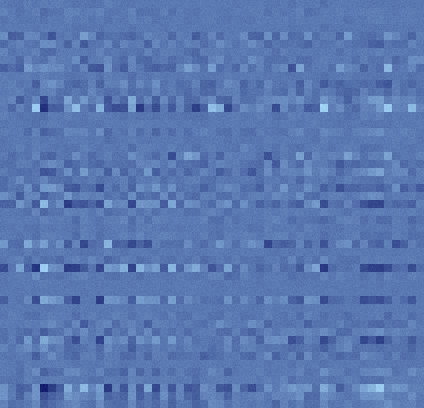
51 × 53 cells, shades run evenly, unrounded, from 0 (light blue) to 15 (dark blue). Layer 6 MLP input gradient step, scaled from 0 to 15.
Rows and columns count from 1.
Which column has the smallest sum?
36
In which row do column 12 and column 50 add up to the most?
31
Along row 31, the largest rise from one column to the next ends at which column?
15
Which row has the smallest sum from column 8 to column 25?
34
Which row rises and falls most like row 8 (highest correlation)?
41
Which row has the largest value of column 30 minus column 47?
49
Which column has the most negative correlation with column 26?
28
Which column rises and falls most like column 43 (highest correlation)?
33
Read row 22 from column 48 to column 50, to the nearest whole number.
4 7 6
